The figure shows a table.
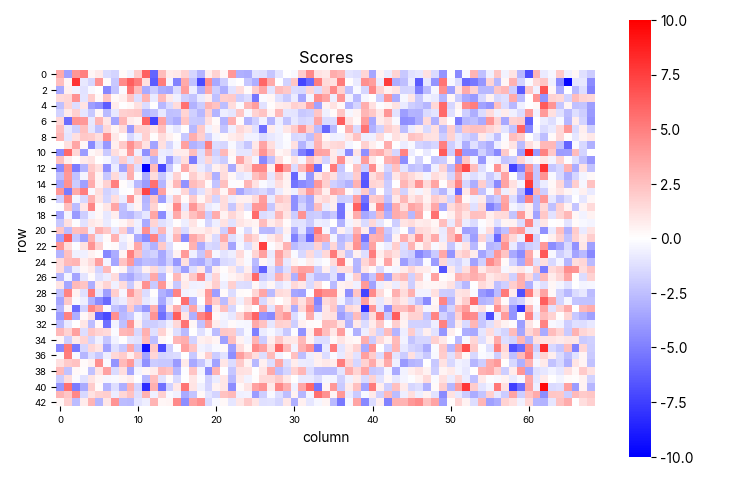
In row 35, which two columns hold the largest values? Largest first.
62, 52
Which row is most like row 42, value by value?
17
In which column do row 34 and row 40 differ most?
11
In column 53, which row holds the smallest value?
1
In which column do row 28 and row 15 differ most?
60
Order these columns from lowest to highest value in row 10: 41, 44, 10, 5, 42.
10, 5, 42, 41, 44
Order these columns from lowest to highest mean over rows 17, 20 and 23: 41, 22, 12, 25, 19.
12, 22, 19, 25, 41
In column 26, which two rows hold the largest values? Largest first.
22, 1
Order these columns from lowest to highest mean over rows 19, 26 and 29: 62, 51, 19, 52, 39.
39, 19, 52, 51, 62
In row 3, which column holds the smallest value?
25
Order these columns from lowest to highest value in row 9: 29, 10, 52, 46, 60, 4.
4, 52, 46, 29, 60, 10
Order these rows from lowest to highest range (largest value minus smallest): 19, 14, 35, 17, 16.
19, 16, 17, 14, 35
